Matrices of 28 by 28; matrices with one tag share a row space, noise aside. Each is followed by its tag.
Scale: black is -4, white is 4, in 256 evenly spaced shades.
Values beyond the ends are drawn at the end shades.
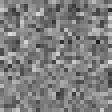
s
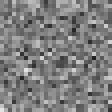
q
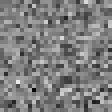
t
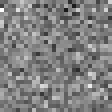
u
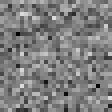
u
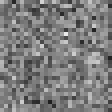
q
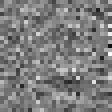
s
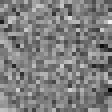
s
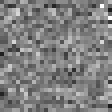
s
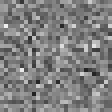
t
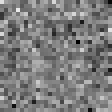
s
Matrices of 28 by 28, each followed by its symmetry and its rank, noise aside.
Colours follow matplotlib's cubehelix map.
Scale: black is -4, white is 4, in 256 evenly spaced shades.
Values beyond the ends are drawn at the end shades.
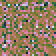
antisymmetric, rank six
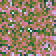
symmetric, rank eight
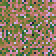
no symmetry, rank seven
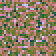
no symmetry, rank seven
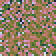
no symmetry, rank eight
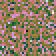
no symmetry, rank six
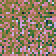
no symmetry, rank six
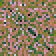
symmetric, rank six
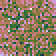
symmetric, rank eight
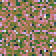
antisymmetric, rank six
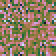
antisymmetric, rank six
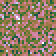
symmetric, rank seven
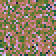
no symmetry, rank eight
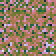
no symmetry, rank six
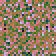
no symmetry, rank eight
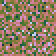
symmetric, rank six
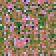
antisymmetric, rank six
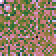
symmetric, rank seven
